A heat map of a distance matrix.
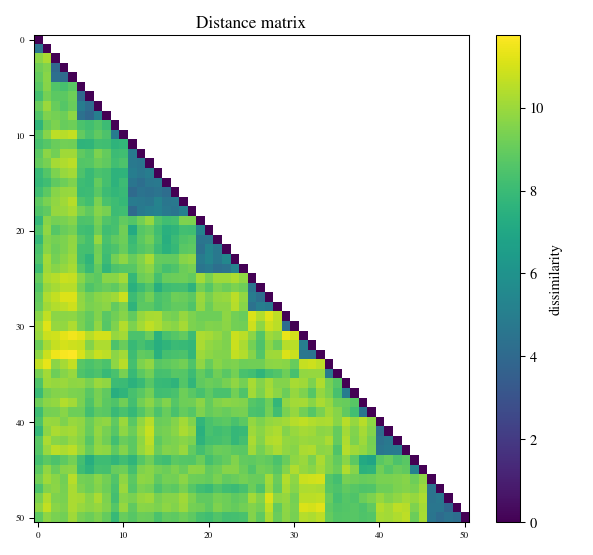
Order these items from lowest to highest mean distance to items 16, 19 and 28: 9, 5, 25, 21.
21, 25, 9, 5
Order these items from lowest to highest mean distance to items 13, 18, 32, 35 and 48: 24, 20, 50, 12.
12, 50, 20, 24
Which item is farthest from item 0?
34
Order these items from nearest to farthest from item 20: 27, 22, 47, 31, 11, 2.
22, 11, 47, 2, 27, 31
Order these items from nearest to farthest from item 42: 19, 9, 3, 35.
19, 9, 35, 3
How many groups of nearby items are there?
15
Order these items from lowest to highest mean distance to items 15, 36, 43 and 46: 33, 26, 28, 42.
42, 26, 28, 33
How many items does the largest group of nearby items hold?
8
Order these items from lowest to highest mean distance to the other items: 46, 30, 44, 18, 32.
18, 44, 46, 32, 30
